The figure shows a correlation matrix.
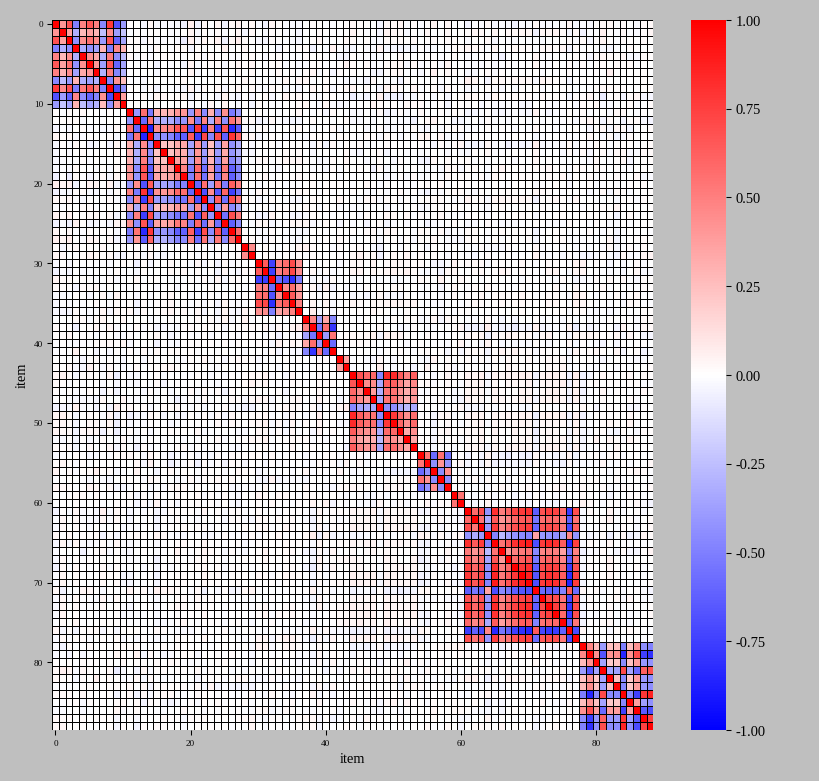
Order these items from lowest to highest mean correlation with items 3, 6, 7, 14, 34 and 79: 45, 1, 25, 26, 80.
25, 1, 45, 80, 26
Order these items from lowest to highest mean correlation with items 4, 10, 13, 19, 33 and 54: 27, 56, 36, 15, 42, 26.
26, 27, 56, 42, 36, 15
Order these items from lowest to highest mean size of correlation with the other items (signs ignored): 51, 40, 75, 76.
40, 51, 75, 76
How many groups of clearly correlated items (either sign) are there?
11
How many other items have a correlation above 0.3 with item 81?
3
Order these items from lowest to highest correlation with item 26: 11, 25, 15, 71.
25, 11, 15, 71
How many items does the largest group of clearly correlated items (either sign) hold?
17
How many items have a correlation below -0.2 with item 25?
7
